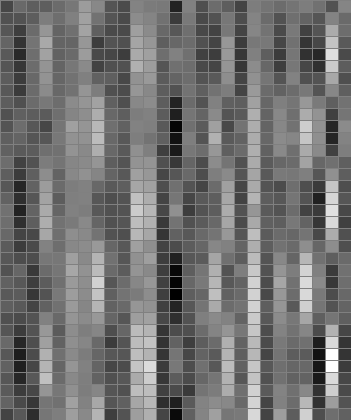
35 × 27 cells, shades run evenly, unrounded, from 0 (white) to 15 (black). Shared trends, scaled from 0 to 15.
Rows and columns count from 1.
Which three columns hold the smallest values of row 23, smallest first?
24, 20, 8
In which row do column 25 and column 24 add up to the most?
5
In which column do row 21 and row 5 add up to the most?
2
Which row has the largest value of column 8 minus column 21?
4
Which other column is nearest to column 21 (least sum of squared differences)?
3
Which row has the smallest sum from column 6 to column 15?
31
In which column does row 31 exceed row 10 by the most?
25
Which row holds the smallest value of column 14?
18
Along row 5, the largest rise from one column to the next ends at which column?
27
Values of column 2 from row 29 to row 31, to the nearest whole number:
13 13 13
